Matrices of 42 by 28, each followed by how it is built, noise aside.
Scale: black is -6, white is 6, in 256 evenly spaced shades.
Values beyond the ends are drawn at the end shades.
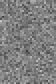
noise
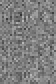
blocks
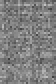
blocks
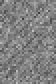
Hankel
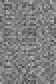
blocks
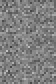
repeating rows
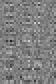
low rank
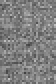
blocks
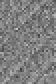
Hankel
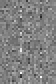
uneven columns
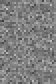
repeating rows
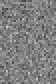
noise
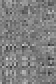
low rank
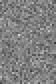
noise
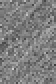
Hankel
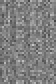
blocks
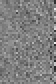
uneven columns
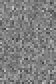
low rank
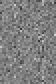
uneven columns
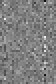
uneven columns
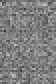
blocks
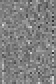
uneven columns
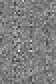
uneven columns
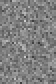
repeating rows
